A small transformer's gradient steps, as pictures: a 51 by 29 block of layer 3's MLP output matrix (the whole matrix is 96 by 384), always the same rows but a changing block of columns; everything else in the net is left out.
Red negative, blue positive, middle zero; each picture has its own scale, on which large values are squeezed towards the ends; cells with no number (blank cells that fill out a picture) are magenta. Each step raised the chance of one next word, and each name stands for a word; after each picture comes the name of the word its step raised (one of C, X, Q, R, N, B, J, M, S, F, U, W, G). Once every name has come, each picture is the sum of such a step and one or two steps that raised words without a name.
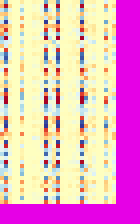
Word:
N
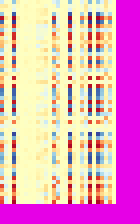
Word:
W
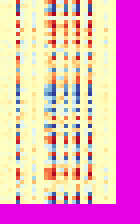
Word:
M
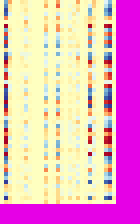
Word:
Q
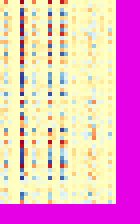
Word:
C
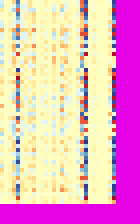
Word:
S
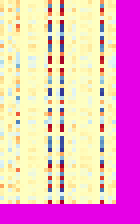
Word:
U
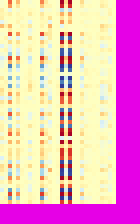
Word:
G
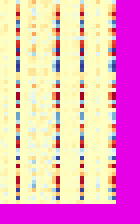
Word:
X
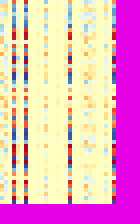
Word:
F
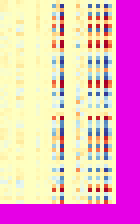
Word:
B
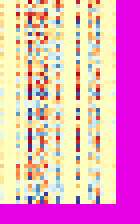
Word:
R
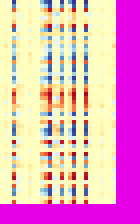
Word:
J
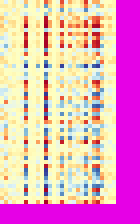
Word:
B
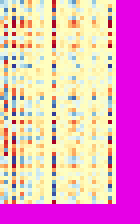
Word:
Q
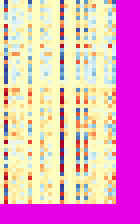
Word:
J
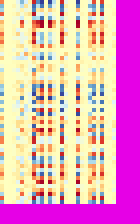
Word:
M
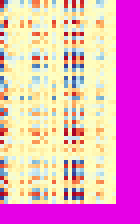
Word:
G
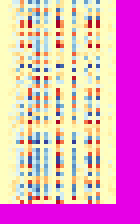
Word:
S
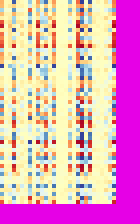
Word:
S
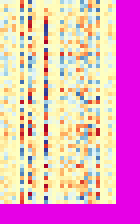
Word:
U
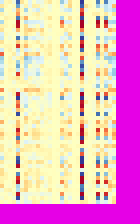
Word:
X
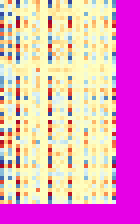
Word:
C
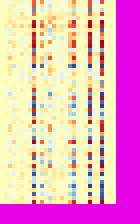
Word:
U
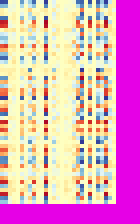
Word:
S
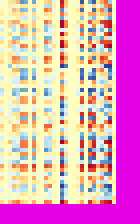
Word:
U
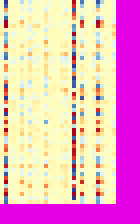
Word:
G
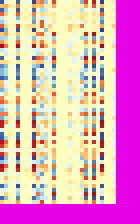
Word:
G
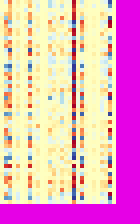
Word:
X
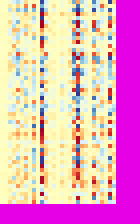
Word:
M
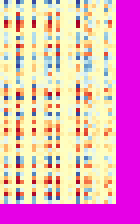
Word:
X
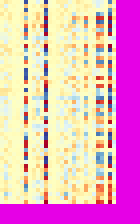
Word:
W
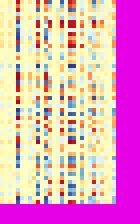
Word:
R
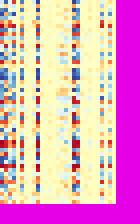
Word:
C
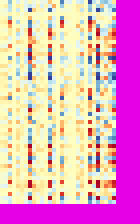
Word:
F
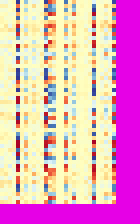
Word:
M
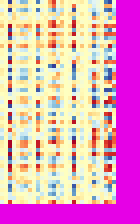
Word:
Q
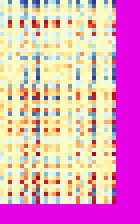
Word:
J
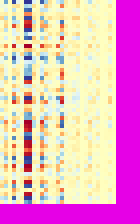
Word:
N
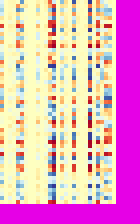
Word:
Q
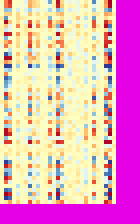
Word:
G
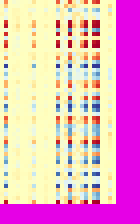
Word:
B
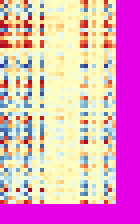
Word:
B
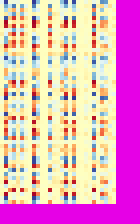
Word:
B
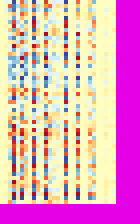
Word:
G
